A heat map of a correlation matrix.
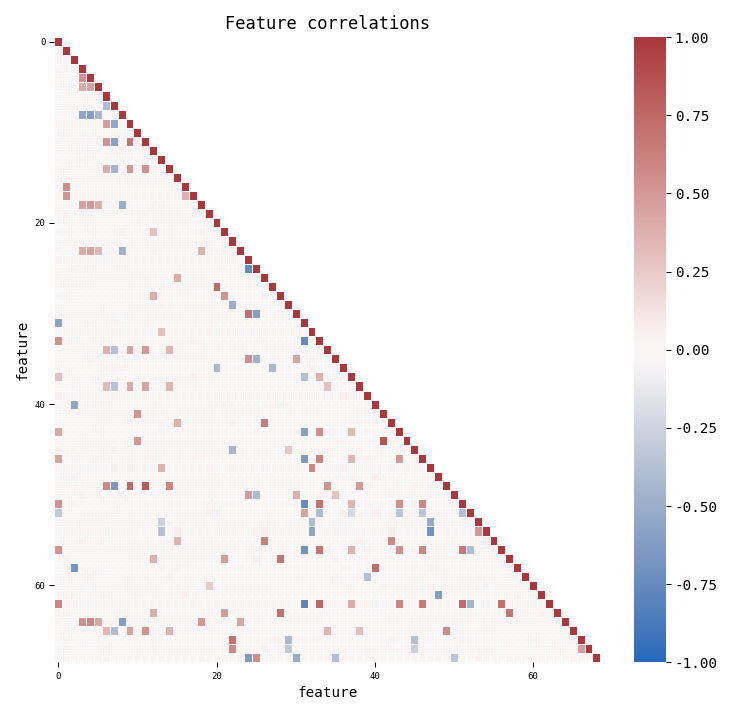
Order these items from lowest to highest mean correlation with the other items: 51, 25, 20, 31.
31, 25, 20, 51
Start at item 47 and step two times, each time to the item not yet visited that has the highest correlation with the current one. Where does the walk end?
13
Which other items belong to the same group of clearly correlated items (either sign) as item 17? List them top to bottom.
1, 16
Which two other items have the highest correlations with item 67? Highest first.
22, 66
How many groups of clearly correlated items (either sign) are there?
15
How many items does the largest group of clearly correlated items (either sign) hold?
10
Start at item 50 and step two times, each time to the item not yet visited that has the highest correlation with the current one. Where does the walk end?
30
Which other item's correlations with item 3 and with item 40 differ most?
58
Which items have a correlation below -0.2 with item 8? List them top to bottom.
3, 4, 5, 18, 23, 64
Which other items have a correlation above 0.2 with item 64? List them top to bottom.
3, 4, 5, 18, 23
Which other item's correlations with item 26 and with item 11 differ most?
49
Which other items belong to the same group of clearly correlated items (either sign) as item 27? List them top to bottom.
20, 36
